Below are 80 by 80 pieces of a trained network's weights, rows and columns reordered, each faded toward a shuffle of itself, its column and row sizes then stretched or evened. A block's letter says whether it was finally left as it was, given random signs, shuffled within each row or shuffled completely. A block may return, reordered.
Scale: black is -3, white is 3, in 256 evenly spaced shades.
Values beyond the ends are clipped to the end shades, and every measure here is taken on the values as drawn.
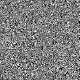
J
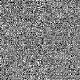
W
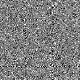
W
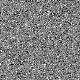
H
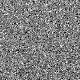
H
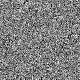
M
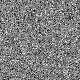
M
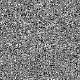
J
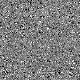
J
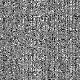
W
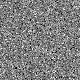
M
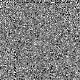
J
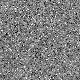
M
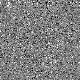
J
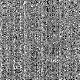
W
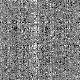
W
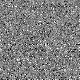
H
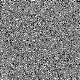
H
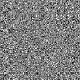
W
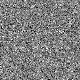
H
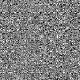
W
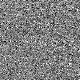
H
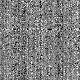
W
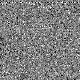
H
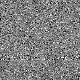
H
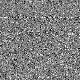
H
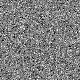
M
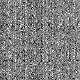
W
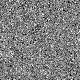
M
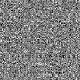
W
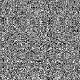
W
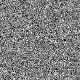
J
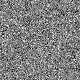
M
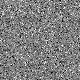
M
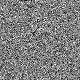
M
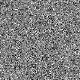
J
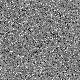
M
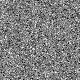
M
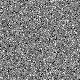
M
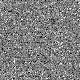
H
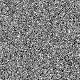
M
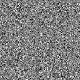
W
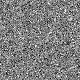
M
